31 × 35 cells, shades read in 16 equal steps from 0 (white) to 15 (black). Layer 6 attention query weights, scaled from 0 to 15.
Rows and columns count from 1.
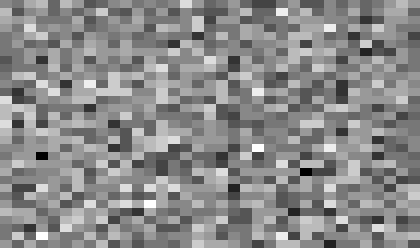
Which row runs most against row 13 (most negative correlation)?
14
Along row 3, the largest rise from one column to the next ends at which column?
18
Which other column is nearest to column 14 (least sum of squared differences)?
5
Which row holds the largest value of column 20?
24
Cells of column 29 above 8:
7
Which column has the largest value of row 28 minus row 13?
34
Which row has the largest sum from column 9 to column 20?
21
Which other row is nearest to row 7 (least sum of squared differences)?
3
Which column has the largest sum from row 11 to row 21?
20
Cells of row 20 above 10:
5
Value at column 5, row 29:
10
